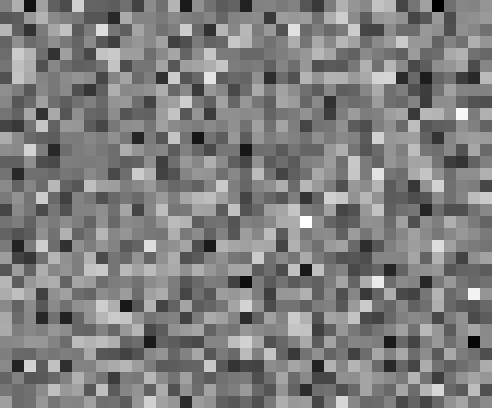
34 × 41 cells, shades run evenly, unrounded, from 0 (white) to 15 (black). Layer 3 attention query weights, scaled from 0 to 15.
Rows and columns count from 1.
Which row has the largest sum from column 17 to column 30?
24
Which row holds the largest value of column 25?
30
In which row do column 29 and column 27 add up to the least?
4
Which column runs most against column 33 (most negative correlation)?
9
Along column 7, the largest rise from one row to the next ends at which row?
2
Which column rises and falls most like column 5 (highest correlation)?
37
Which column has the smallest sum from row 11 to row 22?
32
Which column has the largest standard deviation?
21
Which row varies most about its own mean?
7
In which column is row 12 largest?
17
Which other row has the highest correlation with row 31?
27
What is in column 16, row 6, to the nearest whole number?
6
